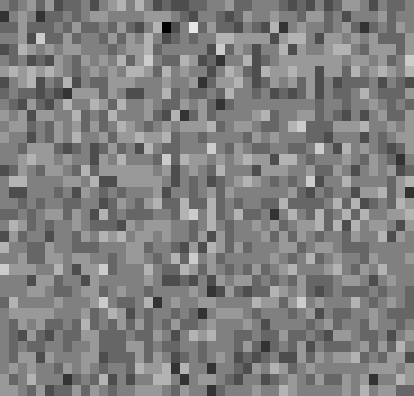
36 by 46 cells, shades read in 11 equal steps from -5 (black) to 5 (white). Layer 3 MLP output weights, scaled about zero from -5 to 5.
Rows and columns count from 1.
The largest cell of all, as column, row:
22, 3
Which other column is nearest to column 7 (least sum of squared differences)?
38
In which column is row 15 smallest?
45
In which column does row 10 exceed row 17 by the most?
12
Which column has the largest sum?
17
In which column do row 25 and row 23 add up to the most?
1
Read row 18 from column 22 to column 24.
-1 0 1
